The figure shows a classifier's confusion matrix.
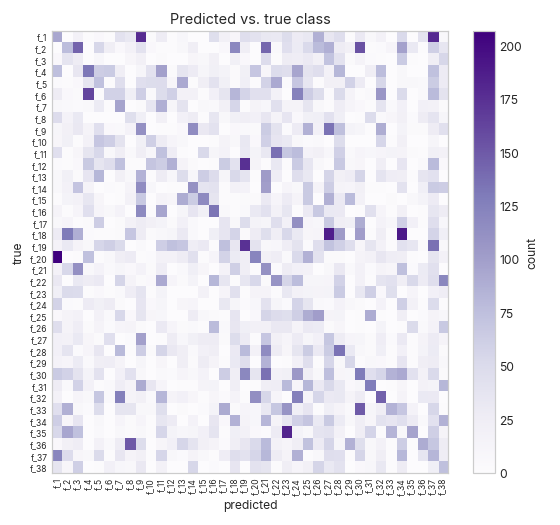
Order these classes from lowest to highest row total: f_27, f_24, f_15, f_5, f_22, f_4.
f_24, f_27, f_15, f_5, f_22, f_4
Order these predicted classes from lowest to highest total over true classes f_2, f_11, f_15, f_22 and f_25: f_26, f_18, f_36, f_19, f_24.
f_36, f_19, f_18, f_26, f_24
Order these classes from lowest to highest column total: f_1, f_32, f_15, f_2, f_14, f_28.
f_15, f_14, f_2, f_32, f_1, f_28
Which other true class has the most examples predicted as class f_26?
f_25
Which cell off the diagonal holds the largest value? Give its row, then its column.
f_20, f_1
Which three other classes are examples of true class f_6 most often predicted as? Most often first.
f_4, f_24, f_32
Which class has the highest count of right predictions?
f_19
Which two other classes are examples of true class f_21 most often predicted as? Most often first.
f_3, f_34
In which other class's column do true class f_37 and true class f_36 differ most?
f_8
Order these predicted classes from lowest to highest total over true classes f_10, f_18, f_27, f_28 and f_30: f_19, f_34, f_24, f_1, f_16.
f_16, f_1, f_24, f_19, f_34
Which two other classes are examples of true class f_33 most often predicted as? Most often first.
f_30, f_23
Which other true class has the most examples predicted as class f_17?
f_33
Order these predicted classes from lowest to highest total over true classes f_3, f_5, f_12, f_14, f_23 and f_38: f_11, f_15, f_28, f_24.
f_15, f_11, f_24, f_28
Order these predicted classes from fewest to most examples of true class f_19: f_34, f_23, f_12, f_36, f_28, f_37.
f_36, f_23, f_34, f_28, f_12, f_37
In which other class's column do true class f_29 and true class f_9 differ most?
f_14
